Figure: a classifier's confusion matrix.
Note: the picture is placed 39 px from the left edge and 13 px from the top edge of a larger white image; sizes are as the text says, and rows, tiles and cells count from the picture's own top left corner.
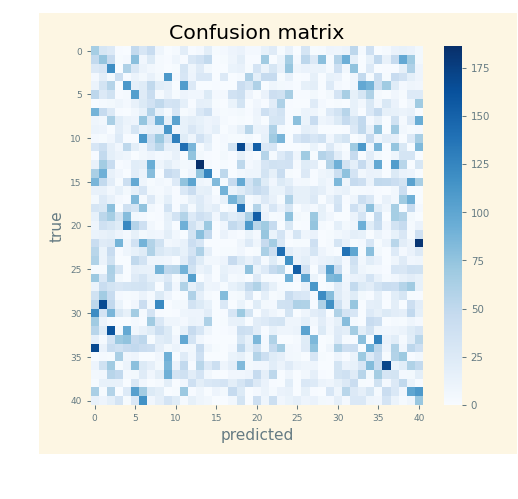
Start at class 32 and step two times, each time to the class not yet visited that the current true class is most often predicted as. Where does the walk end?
24
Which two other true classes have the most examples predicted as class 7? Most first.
13, 14
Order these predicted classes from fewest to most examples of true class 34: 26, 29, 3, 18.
29, 26, 3, 18
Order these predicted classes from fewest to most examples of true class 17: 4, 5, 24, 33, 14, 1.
4, 14, 1, 33, 24, 5
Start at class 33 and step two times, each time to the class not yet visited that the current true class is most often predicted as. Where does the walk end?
9
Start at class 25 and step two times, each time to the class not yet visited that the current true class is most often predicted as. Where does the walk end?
1
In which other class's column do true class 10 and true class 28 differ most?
6
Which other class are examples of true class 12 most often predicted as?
26
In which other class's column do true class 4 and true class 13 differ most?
11
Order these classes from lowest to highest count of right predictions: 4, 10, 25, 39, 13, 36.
39, 4, 10, 25, 36, 13
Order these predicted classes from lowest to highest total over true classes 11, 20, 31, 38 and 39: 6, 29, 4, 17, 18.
29, 6, 17, 4, 18
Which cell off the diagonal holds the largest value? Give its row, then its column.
22, 40
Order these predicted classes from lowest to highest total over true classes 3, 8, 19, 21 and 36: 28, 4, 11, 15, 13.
28, 15, 4, 11, 13
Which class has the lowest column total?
15
